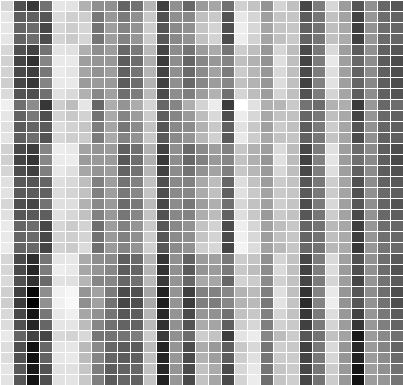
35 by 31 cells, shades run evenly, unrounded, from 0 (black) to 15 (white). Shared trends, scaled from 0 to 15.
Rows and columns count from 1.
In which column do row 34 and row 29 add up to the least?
3
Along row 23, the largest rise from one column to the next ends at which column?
19
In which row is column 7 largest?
10
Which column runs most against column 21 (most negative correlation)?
14
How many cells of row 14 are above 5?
26
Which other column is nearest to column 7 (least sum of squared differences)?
12
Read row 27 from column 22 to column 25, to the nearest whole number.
13 11 3 8
